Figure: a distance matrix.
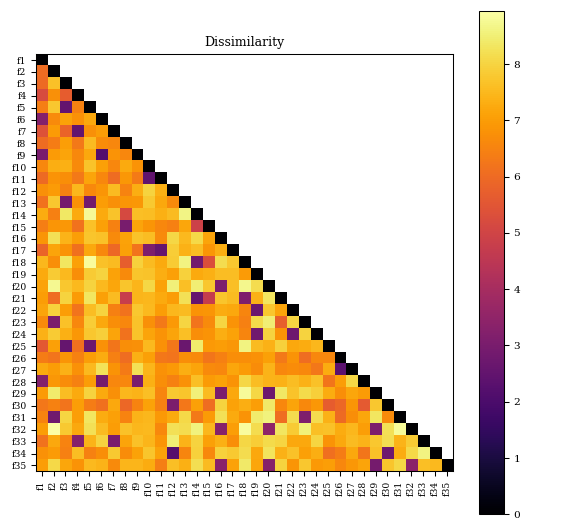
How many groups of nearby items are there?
11
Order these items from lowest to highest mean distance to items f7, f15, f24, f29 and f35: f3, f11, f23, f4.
f4, f11, f3, f23
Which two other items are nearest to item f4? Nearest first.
f7, f33
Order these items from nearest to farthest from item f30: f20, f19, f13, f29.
f13, f19, f29, f20
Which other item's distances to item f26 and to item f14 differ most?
f27
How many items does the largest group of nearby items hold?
5
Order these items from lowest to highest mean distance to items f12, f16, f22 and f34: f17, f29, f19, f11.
f19, f29, f11, f17
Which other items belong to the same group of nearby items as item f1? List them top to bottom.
f6, f9, f28
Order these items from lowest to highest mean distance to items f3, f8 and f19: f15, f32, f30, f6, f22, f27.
f22, f15, f30, f27, f6, f32
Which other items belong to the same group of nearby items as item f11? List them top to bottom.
f10, f17
